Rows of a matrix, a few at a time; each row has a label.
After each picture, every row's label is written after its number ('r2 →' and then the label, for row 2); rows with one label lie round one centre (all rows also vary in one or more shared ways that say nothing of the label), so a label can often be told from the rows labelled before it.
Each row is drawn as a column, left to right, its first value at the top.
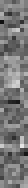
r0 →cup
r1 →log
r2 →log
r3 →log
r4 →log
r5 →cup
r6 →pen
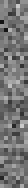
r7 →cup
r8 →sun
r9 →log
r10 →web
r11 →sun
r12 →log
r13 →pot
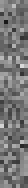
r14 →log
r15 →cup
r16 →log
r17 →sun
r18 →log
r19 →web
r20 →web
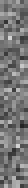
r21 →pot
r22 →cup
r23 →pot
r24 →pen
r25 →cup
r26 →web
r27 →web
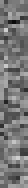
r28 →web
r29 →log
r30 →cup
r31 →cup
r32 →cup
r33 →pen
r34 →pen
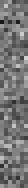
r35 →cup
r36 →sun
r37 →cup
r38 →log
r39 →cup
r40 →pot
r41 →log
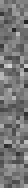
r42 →log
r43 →web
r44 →web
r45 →sun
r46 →pot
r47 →log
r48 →cup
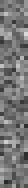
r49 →pen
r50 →pot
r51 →pot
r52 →cup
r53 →web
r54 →log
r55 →pot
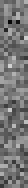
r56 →web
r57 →sun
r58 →cup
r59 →log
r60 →cup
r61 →web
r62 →pot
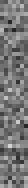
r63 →pen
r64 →sun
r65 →cup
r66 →sun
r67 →pot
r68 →sun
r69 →pen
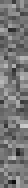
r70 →log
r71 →web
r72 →sun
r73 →sun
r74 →pen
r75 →log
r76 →log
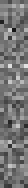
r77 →cup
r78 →pot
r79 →web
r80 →sun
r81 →log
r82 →sun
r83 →web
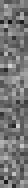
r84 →cup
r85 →sun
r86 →cup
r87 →web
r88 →log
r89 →cup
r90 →log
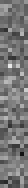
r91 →sun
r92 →sun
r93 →web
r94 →web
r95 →web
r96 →pen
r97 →web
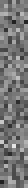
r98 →pot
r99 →sun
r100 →pen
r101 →cup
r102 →log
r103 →pot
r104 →cup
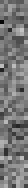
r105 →cup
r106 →pen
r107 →sun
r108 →web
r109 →pen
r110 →pen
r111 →web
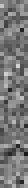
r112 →sun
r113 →log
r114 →pen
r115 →pen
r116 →web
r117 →sun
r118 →pen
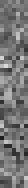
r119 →log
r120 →web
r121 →web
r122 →pen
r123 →pot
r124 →log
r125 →pen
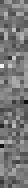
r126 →web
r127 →pot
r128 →web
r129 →log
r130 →sun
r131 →pot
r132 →log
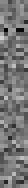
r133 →pot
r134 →sun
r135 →pen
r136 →web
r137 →sun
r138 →sun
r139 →cup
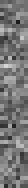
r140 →pen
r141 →web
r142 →log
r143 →web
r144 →cup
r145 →pot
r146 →pot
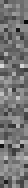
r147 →web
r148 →sun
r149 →web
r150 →pen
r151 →sun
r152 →web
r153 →cup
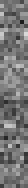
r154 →pot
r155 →log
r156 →log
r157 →log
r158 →web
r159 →cup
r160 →pot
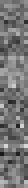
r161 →pen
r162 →cup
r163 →log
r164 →log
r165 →pen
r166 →log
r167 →cup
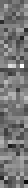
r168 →cup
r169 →sun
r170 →web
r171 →web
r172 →pen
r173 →web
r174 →sun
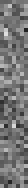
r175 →log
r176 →pot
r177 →sun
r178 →log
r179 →web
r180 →pen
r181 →sun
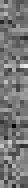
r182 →cup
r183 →sun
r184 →cup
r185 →web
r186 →pen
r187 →web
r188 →web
